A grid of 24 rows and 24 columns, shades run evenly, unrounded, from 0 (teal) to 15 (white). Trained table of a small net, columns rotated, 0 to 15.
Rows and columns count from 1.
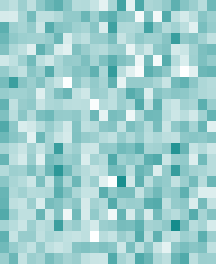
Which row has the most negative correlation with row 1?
23
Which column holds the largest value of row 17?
13
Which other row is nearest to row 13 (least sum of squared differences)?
5
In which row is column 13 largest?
17
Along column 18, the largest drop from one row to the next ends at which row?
7
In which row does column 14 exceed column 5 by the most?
8
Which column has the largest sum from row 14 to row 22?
10
